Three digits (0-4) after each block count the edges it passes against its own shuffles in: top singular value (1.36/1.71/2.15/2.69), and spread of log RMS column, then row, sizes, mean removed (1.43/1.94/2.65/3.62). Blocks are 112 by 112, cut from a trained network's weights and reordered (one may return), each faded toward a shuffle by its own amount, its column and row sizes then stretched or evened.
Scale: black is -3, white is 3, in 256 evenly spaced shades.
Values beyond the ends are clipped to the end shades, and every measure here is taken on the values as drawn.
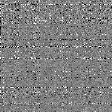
2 3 4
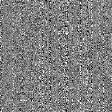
0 4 0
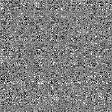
1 3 3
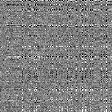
4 3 3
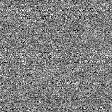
2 0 2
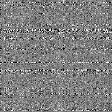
2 2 4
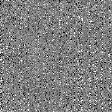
0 4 1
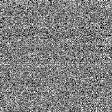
2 2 1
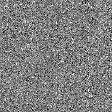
0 2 0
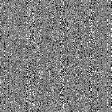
1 4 0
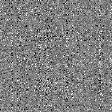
0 3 3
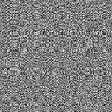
4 2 3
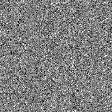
0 2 0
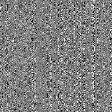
3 4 1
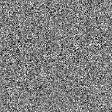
0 2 2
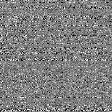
2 1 4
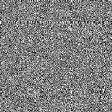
3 2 2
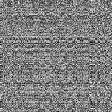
4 1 1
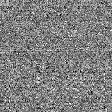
2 0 0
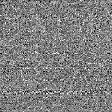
2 1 2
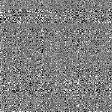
0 3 4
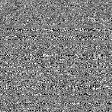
0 0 4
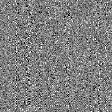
3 3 0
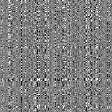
4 4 2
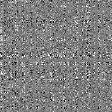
1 4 3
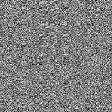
3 1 1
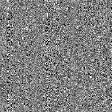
2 3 1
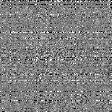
3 2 4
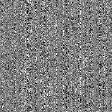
1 4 0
